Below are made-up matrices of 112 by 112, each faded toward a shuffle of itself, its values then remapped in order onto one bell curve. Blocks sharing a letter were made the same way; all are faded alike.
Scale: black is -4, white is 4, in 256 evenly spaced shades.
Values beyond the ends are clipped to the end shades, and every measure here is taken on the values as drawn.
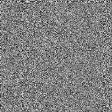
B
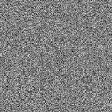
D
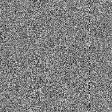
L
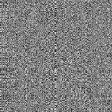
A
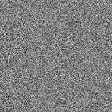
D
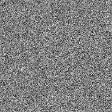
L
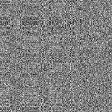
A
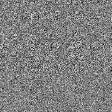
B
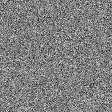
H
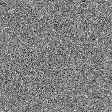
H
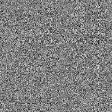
B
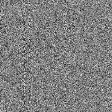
L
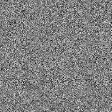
L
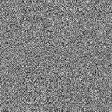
D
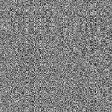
A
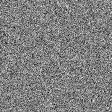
H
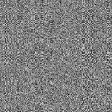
A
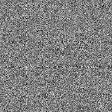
B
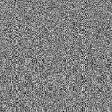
A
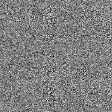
B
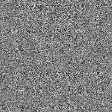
B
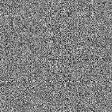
B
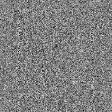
L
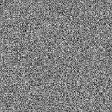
D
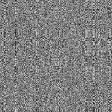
A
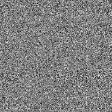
B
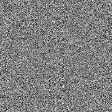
L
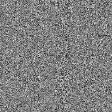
L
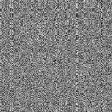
A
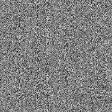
L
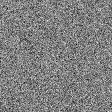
H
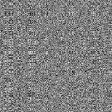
A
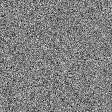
H
